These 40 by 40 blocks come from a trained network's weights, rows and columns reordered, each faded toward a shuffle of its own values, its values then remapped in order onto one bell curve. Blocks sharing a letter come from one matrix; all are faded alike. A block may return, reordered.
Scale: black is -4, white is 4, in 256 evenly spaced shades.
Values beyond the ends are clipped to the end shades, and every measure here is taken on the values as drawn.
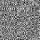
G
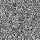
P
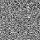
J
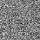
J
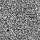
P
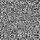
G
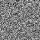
P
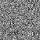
J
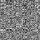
G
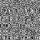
G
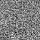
J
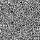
P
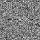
J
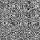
G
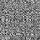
G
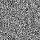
P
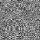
G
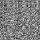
G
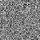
J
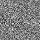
J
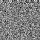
P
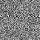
J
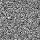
P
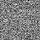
P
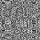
G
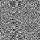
G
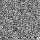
J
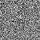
J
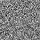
P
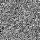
P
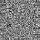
J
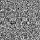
J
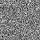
P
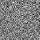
J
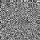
G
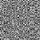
G
